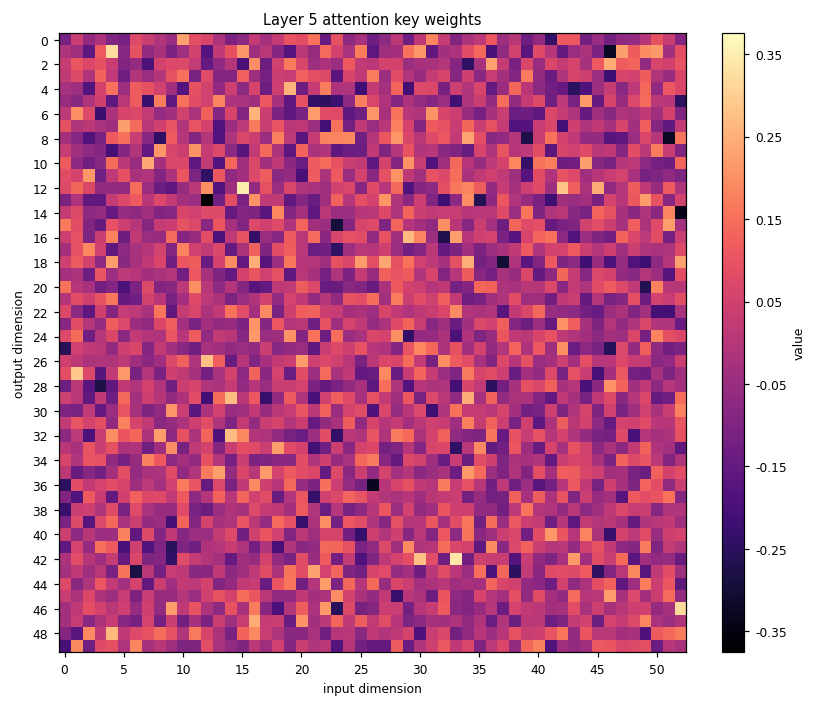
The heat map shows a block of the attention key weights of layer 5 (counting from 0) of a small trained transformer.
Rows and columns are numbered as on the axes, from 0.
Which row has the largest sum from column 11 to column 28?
18
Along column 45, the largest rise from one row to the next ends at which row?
44
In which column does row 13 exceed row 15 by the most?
23
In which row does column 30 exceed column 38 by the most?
42
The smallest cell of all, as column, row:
12, 13
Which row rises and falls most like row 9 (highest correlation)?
5
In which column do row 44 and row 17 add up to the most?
19
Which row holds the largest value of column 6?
49
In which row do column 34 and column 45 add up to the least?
43
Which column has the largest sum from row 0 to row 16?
28
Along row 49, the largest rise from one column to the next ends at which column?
1
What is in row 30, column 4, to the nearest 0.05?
-0.05
